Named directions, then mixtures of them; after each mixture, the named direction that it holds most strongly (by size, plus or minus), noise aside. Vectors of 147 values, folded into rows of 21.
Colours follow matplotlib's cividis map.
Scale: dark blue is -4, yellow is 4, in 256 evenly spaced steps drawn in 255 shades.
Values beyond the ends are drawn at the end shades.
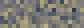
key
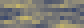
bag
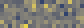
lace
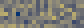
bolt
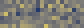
key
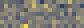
lace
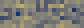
bag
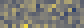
lace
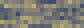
bag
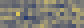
bag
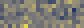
lace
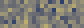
key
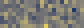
key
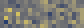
bolt
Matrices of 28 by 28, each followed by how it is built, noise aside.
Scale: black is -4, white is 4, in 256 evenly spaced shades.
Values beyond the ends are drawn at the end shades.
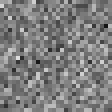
Hankel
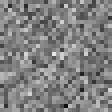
Hankel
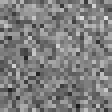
Toeplitz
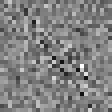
banded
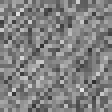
Hankel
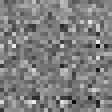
low rank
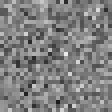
noise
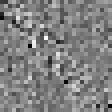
banded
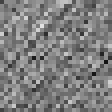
Hankel
